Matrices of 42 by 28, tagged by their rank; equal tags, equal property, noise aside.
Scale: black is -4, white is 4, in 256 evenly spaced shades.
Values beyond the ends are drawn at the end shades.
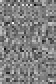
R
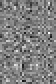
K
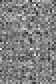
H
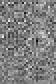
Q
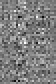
K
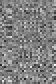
R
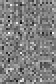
Q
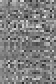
R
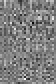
Q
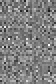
H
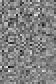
R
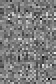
H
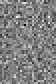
H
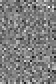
H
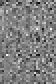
Q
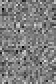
H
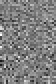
R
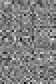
R
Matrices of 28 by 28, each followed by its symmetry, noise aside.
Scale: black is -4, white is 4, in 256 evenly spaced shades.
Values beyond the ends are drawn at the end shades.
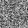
no symmetry.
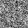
same after a half turn.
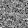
same after a half turn.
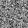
same after a half turn.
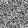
same after a half turn.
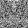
mirrored left to right.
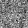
no symmetry.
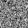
no symmetry.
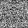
mirrored left to right.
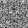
mirrored left to right.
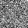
no symmetry.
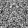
mirrored left to right.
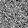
no symmetry.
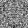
mirrored left to right.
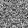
mirrored left to right.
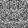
mirrored left to right.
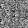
mirrored top to bottom.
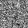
no symmetry.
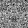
mirrored left to right.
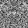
mirrored left to right.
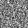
same after a half turn.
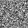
same after a half turn.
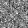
same after a half turn.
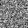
same after a half turn.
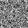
same after a half turn.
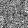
same after a half turn.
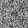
mirrored top to bottom.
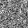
no symmetry.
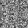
mirrored top to bottom.
